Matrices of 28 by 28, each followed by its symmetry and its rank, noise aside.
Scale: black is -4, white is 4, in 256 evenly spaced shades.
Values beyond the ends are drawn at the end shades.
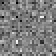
symmetric, rank three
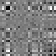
symmetric, rank one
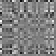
antisymmetric, rank two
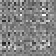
no symmetry, rank three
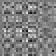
no symmetry, rank two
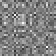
symmetric, rank three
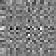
no symmetry, rank three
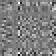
no symmetry, rank three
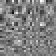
no symmetry, rank three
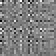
antisymmetric, rank two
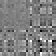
antisymmetric, rank two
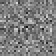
no symmetry, rank three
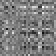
no symmetry, rank two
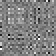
no symmetry, rank three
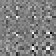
symmetric, rank two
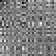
no symmetry, rank three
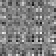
antisymmetric, rank two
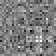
symmetric, rank three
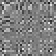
symmetric, rank three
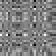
antisymmetric, rank two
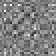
symmetric, rank three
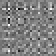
symmetric, rank two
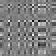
no symmetry, rank one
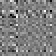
no symmetry, rank two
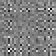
antisymmetric, rank two
